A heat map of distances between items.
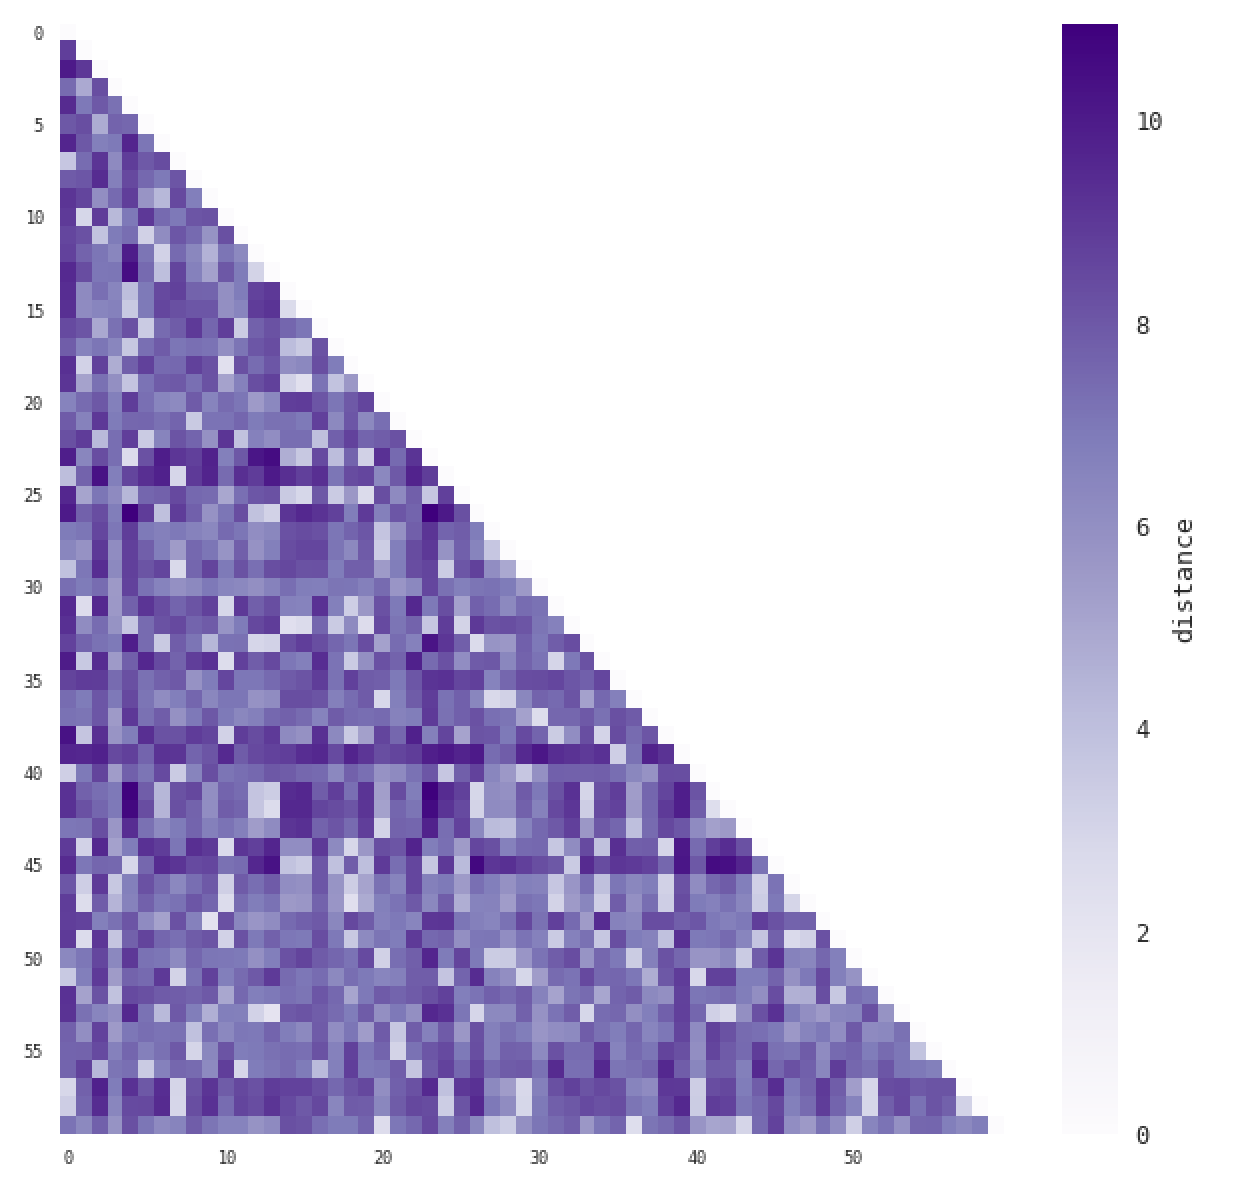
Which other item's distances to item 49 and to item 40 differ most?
0
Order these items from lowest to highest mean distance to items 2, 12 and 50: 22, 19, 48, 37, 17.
22, 48, 37, 17, 19
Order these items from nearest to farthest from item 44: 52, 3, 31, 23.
31, 3, 52, 23
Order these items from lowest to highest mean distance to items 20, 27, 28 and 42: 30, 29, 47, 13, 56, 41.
41, 13, 29, 47, 30, 56
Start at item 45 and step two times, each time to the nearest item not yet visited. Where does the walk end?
23
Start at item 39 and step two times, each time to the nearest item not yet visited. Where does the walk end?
8
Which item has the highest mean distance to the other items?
39
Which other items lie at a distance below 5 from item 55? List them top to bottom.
8, 21, 54
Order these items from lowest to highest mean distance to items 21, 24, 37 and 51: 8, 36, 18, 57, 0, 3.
57, 0, 3, 8, 36, 18
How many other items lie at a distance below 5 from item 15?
8
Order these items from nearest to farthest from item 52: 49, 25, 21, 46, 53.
49, 46, 53, 25, 21
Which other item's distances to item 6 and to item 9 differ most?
48
